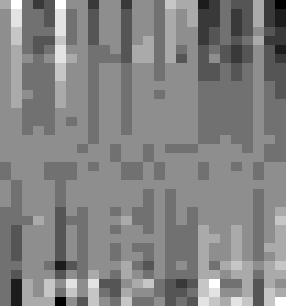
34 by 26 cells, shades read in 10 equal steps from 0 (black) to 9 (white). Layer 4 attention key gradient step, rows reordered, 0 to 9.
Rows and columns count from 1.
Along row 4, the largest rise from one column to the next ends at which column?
6
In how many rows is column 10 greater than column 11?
9
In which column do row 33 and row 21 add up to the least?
2
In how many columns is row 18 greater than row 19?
11
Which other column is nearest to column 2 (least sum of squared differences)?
16
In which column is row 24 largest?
26
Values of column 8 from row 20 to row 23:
5 5 5 5
